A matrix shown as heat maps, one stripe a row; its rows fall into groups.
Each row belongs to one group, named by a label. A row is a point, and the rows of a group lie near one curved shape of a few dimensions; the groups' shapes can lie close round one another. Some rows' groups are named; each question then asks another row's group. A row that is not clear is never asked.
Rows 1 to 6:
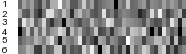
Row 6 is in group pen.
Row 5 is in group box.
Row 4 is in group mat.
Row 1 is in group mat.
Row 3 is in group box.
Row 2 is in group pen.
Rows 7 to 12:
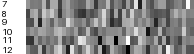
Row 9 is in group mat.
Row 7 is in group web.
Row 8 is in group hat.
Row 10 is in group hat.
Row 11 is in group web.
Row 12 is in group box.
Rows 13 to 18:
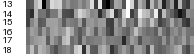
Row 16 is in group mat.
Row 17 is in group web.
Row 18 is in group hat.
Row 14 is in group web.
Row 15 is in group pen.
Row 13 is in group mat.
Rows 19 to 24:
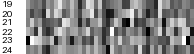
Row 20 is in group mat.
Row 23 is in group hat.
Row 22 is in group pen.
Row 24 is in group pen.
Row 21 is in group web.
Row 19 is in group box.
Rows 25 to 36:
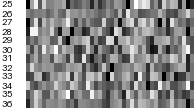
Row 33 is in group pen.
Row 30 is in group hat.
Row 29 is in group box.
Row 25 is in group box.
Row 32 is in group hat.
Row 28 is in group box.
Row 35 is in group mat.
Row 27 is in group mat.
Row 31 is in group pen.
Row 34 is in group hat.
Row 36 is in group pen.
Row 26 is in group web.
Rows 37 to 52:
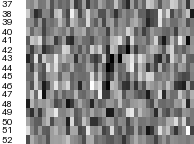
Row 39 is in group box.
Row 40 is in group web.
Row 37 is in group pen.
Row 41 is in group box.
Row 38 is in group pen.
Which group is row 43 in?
mat
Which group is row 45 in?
pen
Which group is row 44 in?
mat
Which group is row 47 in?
box
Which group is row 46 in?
pen
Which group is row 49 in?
mat
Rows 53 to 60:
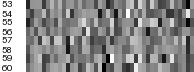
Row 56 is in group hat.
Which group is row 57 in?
pen
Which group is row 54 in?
web
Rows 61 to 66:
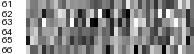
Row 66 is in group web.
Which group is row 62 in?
box
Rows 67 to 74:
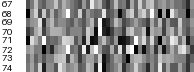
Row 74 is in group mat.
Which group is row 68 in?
mat
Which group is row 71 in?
mat
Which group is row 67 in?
pen
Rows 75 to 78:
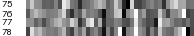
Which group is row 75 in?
web
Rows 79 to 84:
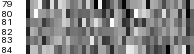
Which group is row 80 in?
box
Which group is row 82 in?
box
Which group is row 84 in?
hat
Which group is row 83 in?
mat
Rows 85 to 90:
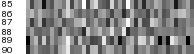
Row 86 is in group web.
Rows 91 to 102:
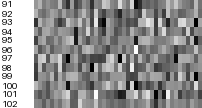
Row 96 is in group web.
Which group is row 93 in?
mat
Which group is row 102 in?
pen
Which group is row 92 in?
hat
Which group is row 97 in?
hat
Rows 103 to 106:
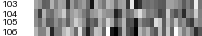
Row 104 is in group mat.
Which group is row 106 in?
box
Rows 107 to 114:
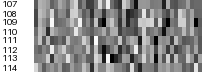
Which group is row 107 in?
box
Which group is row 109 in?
mat
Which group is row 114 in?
hat
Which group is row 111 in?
hat
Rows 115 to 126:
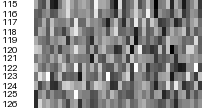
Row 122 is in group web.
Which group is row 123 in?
box
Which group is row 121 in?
hat
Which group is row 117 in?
web
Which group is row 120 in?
web
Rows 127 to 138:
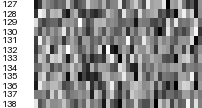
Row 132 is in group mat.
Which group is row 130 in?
hat
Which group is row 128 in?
hat
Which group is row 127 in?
web
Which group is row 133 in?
hat
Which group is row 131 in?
hat
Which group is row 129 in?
pen
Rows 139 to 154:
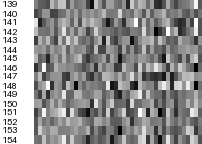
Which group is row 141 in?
web
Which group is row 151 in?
hat
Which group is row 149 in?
mat
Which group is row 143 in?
mat
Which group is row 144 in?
hat
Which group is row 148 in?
box
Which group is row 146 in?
pen
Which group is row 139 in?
hat
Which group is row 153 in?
hat
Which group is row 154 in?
hat
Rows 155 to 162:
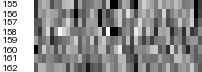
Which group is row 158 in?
mat
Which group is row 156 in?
box
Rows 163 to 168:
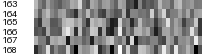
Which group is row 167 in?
hat
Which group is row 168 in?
box
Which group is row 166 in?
pen
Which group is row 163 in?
pen
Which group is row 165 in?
pen
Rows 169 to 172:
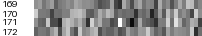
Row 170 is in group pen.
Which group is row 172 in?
pen
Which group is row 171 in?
pen
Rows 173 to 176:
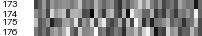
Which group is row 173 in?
mat
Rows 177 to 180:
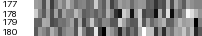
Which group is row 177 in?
box
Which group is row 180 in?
mat
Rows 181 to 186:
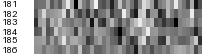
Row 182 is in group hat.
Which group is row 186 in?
pen
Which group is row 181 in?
box
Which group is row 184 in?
pen
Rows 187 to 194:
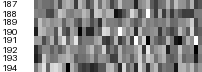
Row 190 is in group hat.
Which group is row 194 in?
hat
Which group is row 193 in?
pen
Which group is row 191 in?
web
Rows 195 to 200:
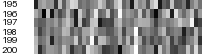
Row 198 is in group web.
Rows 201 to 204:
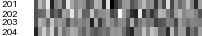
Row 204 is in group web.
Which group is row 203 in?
hat
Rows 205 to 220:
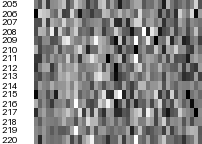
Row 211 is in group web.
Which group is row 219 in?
web
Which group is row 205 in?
mat
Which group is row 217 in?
mat
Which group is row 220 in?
web
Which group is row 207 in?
mat
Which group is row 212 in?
mat
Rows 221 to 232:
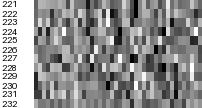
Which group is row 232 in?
web
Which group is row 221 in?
hat
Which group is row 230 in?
web
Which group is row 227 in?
pen
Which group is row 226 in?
hat
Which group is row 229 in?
hat
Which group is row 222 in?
box
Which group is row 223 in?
box
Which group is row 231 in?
mat
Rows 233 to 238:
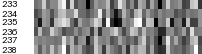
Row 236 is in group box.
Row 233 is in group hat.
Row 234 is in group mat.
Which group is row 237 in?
hat
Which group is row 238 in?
hat
